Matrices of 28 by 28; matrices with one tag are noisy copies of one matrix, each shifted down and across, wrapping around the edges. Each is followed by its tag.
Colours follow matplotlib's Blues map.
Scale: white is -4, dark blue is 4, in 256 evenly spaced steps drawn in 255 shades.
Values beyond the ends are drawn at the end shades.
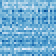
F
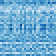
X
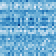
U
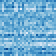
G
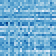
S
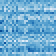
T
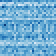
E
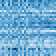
F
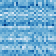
T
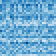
E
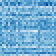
S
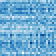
F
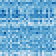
U
